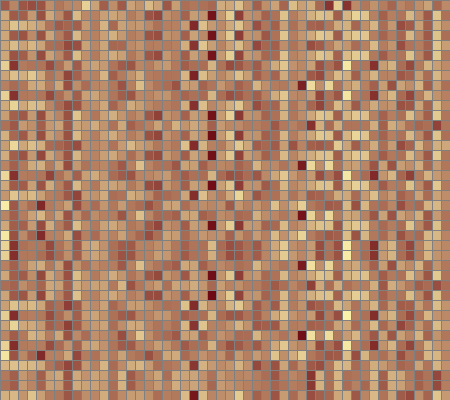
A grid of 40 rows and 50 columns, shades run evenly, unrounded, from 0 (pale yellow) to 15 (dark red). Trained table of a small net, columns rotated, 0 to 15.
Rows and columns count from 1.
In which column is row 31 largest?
22
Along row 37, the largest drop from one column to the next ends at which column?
23
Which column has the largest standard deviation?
24
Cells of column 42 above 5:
26
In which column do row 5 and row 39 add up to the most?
35
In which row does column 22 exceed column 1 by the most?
40
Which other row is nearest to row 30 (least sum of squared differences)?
2
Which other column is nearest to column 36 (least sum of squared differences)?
9
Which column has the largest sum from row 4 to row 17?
8
